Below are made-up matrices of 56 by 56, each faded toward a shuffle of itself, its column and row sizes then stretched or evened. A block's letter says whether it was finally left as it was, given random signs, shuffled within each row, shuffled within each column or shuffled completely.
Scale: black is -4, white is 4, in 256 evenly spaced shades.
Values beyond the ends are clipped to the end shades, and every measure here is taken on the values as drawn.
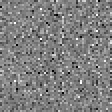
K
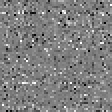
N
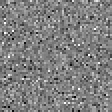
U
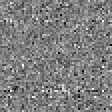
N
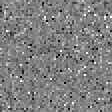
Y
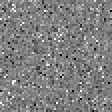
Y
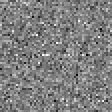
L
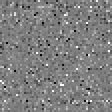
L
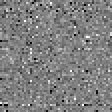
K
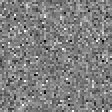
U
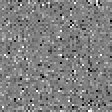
K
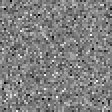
Y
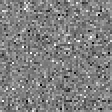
L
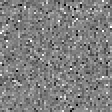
Y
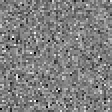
Y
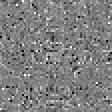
K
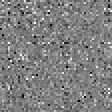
K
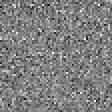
L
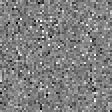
U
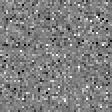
N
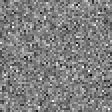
Y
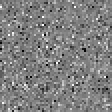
N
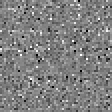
N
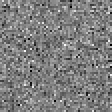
N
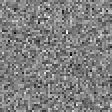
N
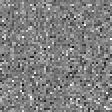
K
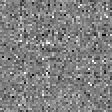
N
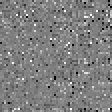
K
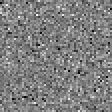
Y
